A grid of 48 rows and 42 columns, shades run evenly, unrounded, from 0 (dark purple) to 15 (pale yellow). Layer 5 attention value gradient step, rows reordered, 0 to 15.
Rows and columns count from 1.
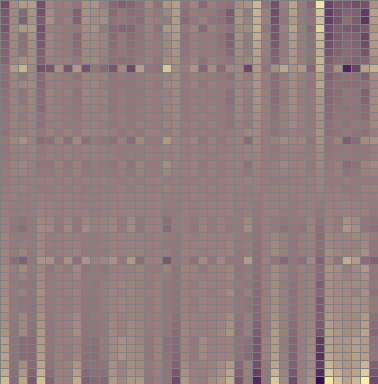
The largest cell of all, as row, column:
48, 41
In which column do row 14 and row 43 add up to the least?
36
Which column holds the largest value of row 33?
39
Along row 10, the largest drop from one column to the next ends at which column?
37
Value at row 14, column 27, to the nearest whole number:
8
